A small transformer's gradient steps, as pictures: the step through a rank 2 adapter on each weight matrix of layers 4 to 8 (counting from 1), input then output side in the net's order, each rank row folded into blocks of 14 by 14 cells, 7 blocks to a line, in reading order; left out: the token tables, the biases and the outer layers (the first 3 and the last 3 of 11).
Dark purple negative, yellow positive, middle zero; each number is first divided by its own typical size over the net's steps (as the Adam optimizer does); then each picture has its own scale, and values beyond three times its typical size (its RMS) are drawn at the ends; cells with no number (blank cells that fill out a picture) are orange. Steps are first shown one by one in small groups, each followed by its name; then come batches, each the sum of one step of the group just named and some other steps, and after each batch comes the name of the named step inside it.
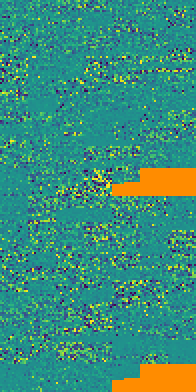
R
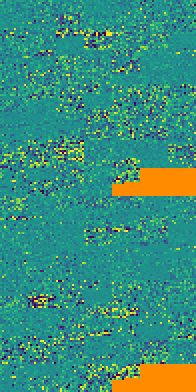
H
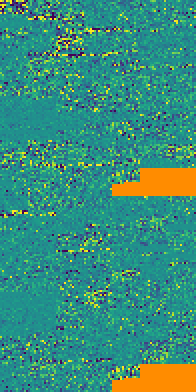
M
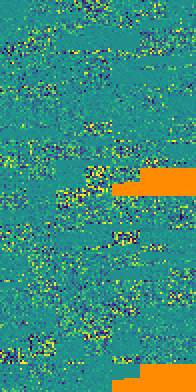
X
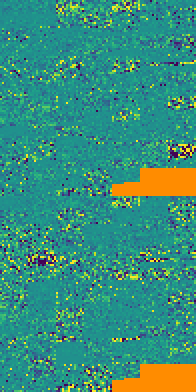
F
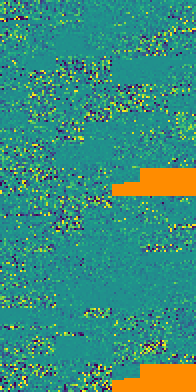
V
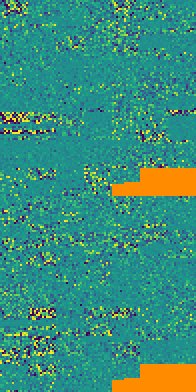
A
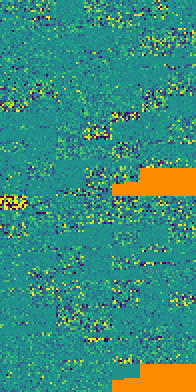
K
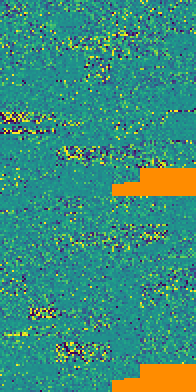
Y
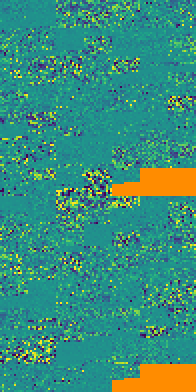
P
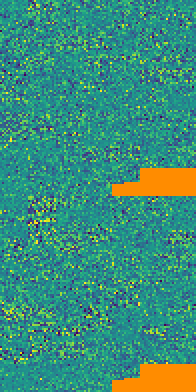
R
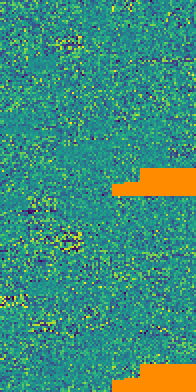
F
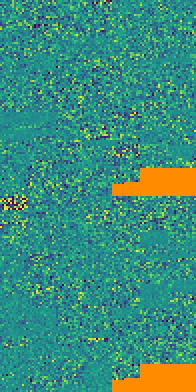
K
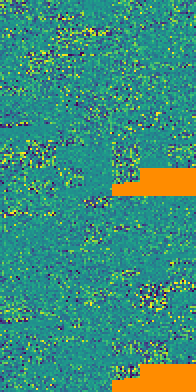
M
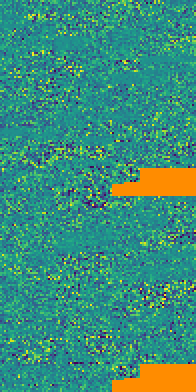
P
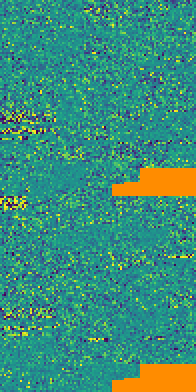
K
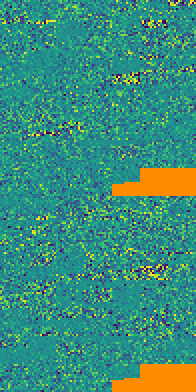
Y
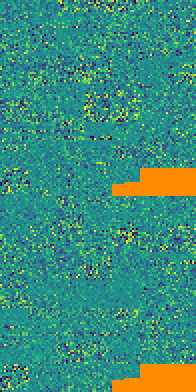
Y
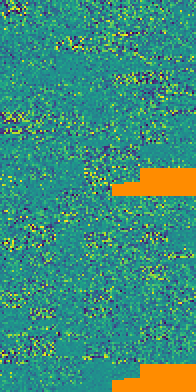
A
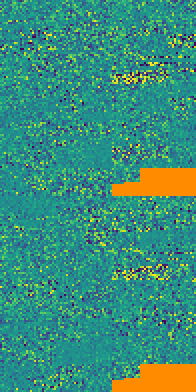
P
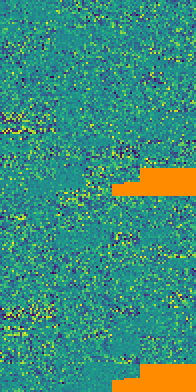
X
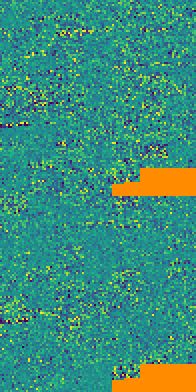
K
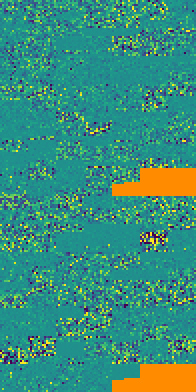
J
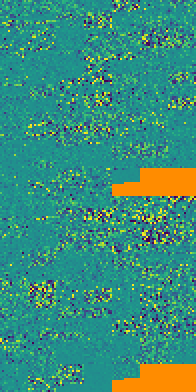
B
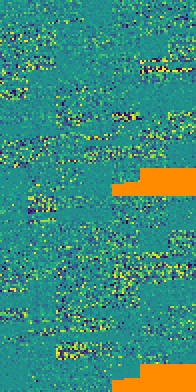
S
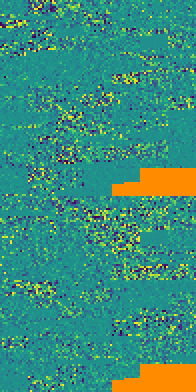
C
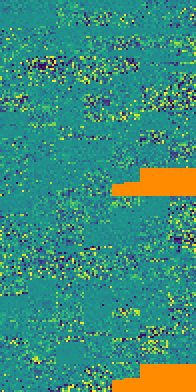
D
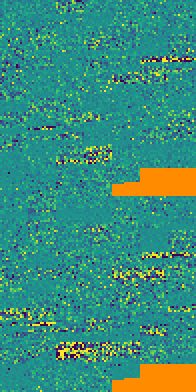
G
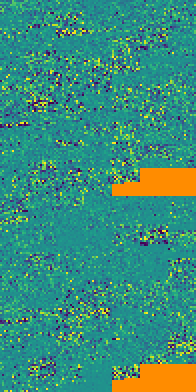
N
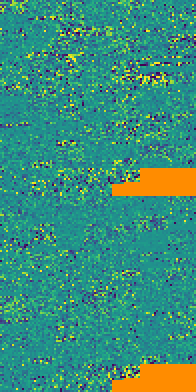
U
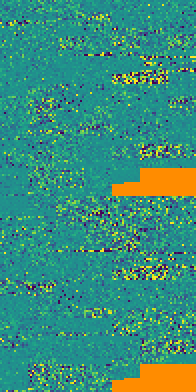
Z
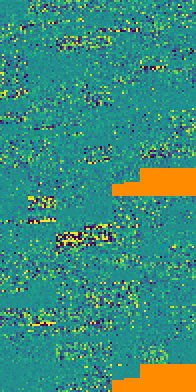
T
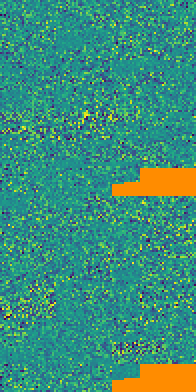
B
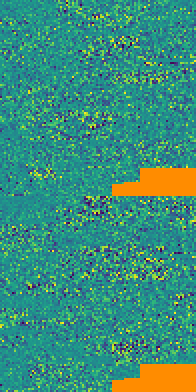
Z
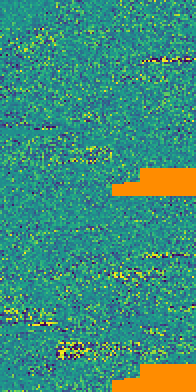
G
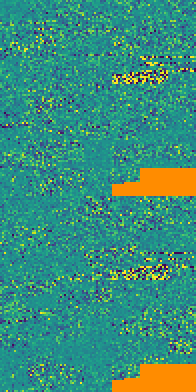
Z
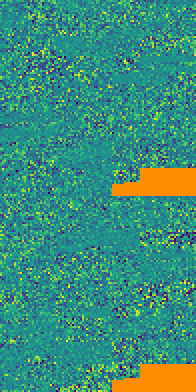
D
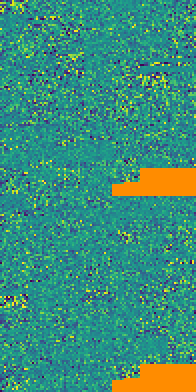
U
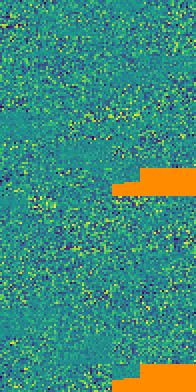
D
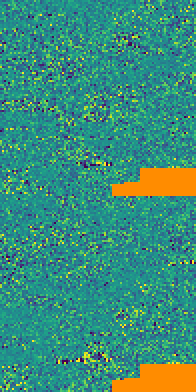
D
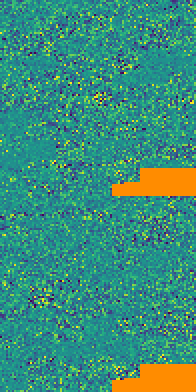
B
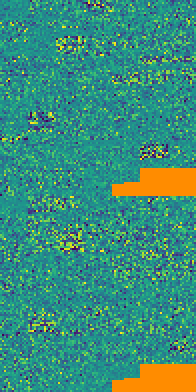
Z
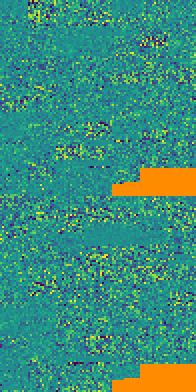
D
